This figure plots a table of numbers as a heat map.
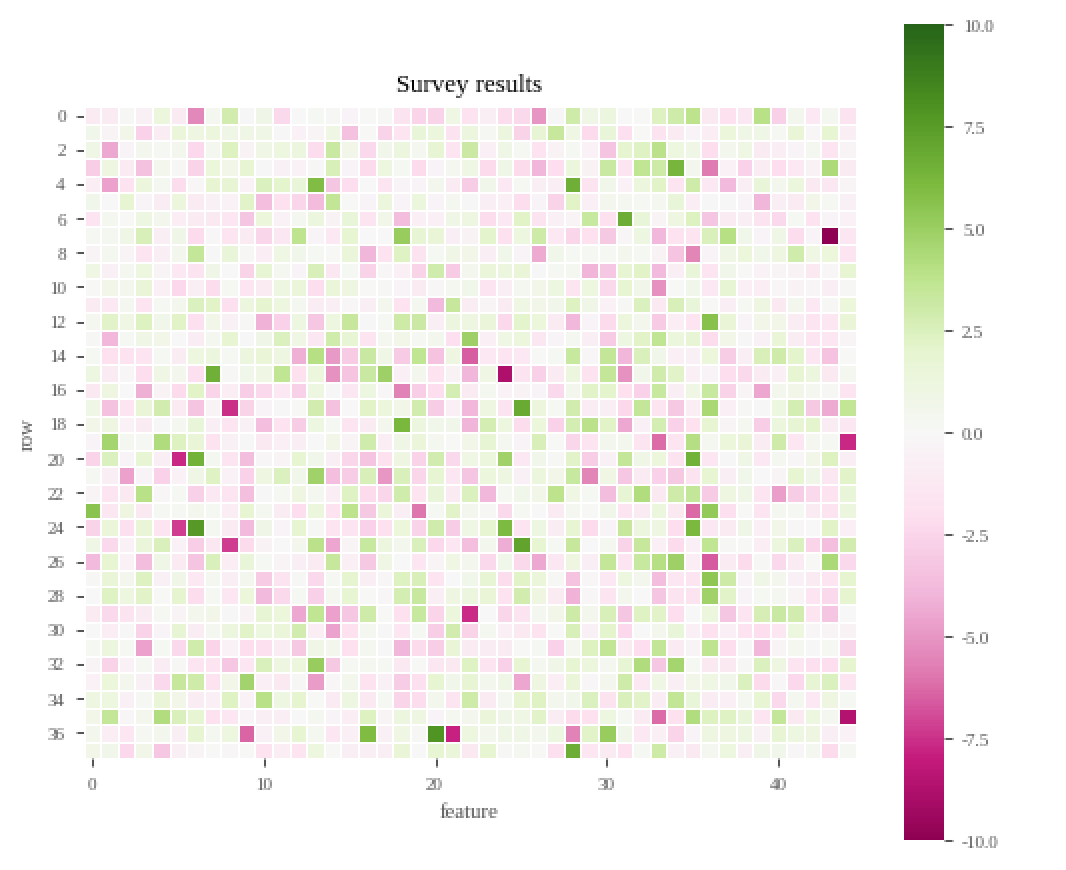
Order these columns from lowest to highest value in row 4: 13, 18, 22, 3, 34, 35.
22, 34, 18, 3, 35, 13
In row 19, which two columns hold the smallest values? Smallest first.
44, 33
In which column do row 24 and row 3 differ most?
6
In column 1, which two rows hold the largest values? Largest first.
19, 35
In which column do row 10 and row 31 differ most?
33
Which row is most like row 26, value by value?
3
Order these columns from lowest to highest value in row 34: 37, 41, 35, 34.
37, 41, 35, 34
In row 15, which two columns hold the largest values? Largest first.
7, 17
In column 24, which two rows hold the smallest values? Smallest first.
15, 25
